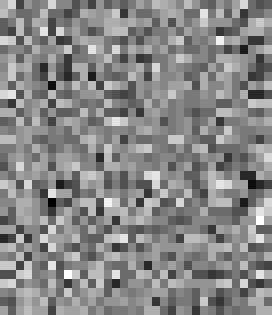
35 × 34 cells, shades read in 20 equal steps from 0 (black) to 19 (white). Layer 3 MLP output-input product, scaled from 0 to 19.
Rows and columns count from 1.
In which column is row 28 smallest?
15
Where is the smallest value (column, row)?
7, 23
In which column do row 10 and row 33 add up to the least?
31
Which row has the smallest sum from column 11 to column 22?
26
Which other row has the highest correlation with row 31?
33
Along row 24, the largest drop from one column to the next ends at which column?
13
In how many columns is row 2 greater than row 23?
13
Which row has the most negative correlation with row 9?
12
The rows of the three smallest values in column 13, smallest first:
18, 24, 10
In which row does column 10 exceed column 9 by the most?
8
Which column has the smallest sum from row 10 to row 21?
25
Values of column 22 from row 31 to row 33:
5 14 8
